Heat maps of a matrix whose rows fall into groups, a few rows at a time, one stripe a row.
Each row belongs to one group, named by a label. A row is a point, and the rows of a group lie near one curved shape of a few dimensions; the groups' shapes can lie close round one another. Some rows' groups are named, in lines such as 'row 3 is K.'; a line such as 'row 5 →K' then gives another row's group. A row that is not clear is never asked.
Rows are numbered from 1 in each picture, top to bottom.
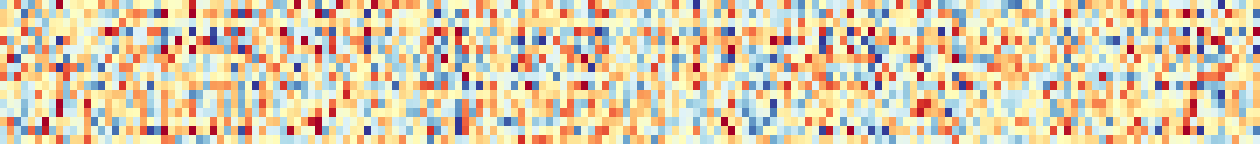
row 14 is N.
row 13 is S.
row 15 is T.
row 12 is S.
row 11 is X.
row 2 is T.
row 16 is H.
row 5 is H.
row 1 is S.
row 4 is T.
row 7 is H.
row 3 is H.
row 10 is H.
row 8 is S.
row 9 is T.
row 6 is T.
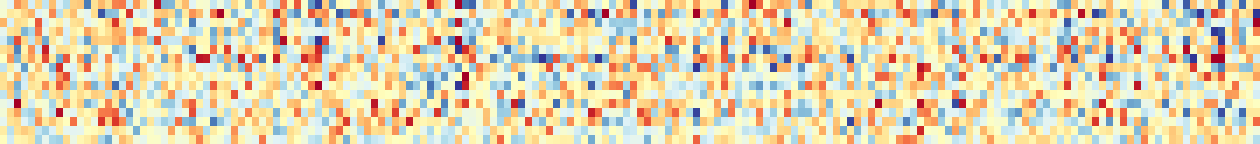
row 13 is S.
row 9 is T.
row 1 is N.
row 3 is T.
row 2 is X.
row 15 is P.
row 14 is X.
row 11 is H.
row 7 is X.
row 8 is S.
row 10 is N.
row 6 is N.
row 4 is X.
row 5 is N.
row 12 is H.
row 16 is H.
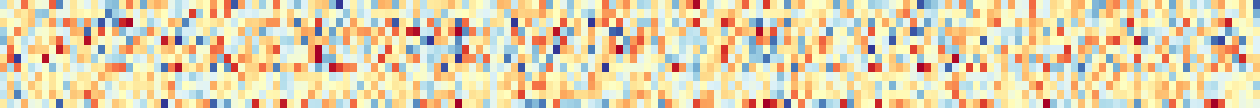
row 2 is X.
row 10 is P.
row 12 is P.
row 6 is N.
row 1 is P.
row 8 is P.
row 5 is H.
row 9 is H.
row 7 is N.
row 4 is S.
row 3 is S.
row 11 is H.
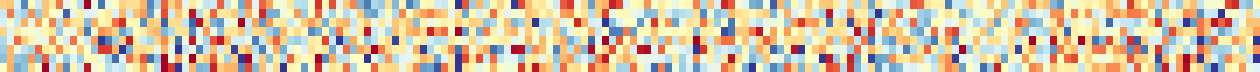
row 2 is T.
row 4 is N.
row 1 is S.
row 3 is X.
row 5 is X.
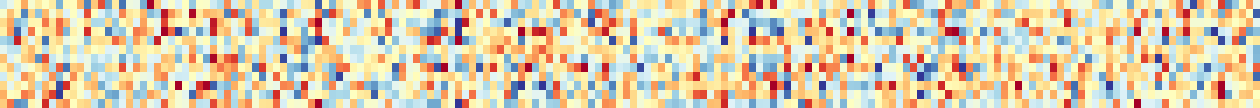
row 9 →P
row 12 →N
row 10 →H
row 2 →T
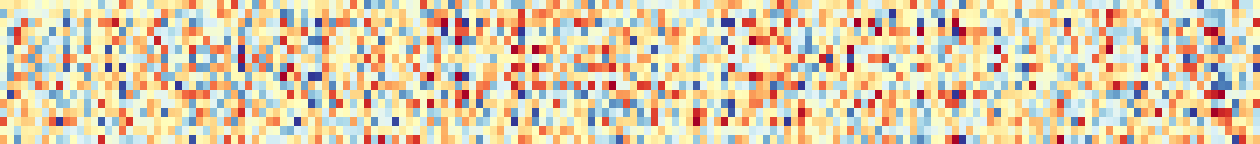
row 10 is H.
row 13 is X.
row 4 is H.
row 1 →H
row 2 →H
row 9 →N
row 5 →N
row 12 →N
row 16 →N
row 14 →S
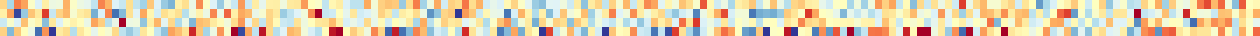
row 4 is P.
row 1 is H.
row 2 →N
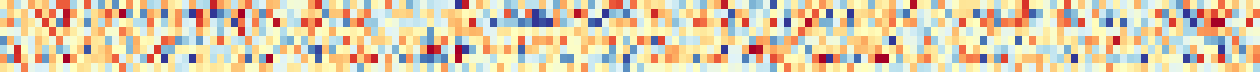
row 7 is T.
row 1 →N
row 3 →X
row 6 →N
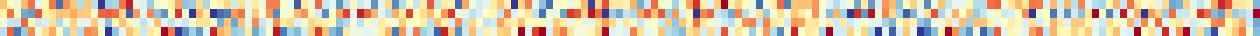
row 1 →S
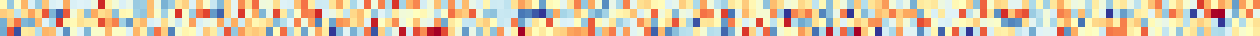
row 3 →S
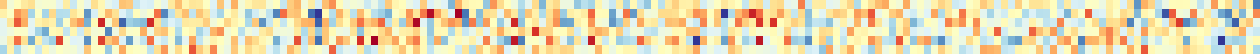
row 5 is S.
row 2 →N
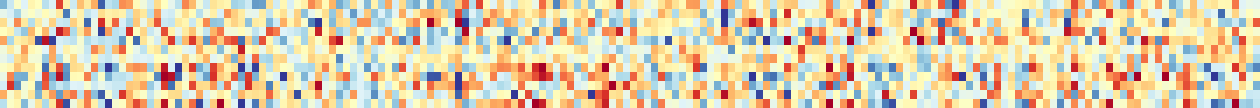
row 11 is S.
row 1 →N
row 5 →P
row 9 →P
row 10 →T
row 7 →P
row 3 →N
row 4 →N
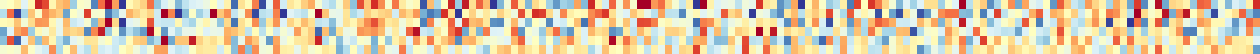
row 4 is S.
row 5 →T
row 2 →P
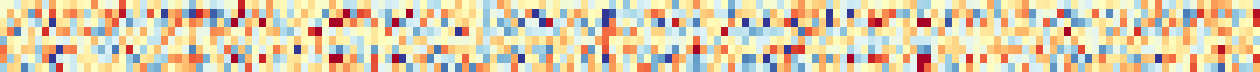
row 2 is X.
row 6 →S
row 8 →S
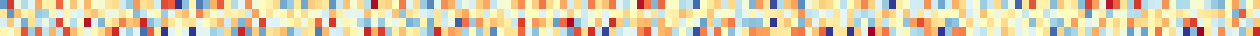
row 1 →H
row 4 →T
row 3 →S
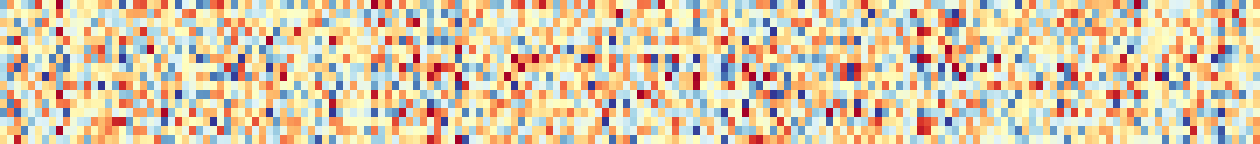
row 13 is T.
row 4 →S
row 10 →S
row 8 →T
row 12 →T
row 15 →S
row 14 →P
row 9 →P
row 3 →N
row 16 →N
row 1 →H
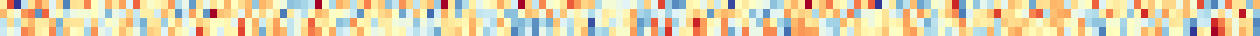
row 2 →P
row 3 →X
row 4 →X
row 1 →H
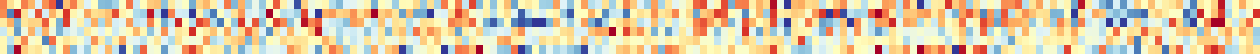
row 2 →T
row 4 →T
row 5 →P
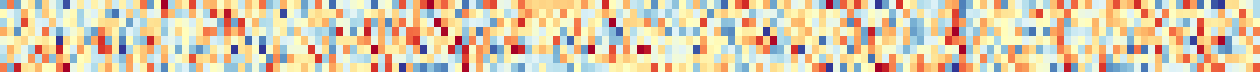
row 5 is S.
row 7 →T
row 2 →P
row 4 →N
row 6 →H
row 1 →T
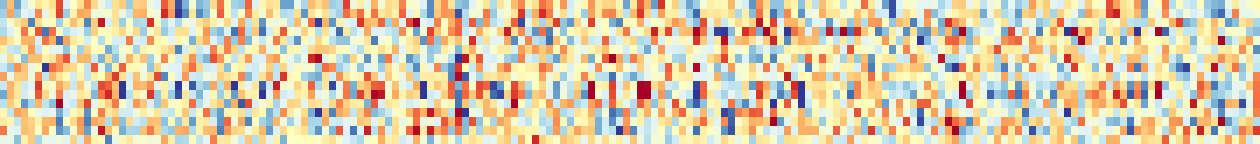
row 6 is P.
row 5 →S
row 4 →P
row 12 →S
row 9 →T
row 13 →N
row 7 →N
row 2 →H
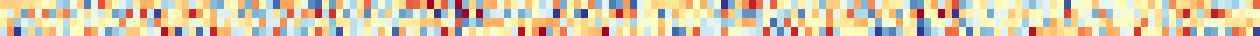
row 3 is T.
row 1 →N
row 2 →T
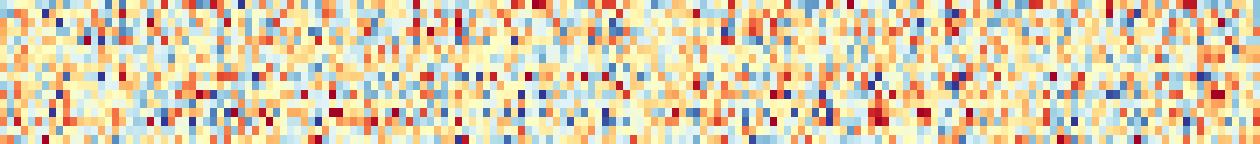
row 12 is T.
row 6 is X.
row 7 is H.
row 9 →H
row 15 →T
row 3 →S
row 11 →H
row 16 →N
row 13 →P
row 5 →S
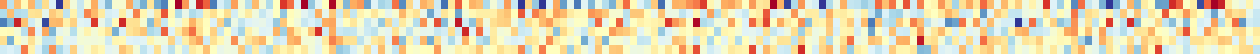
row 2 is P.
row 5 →P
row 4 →T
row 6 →P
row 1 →H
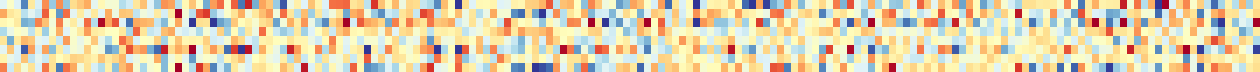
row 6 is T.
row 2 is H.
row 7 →T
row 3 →X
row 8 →H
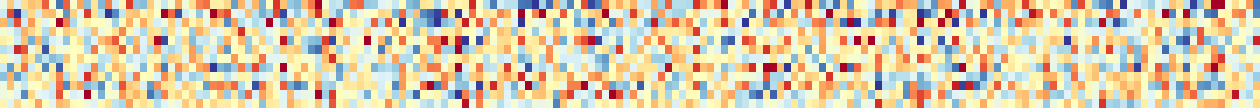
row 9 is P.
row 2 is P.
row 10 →H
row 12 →T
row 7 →P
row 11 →S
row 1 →X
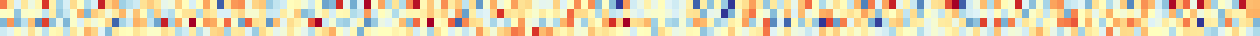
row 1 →N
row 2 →T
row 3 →T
